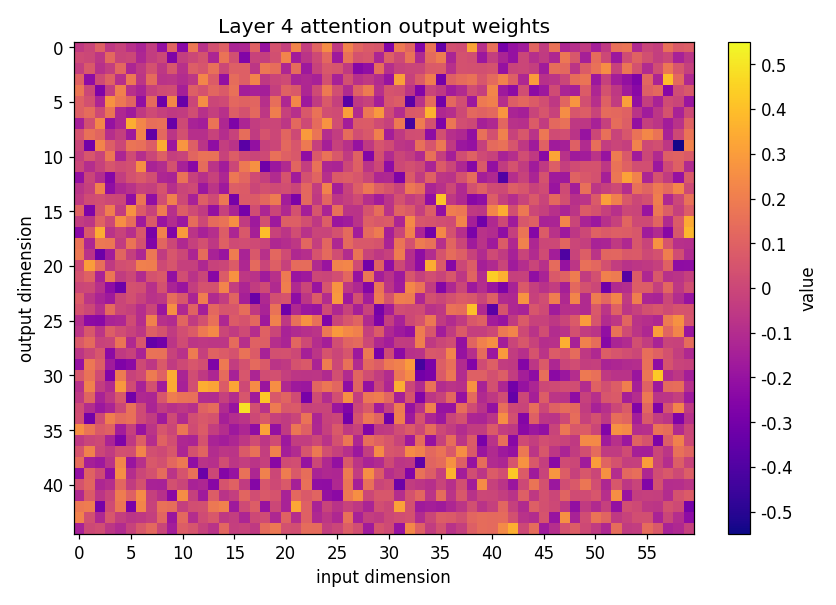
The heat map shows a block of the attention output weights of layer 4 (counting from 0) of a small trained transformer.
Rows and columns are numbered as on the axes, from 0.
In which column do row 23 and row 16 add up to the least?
17
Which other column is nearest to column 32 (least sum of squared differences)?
14
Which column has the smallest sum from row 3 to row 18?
38
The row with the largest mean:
6
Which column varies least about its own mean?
45
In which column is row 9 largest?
8
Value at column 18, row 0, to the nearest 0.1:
-0.2
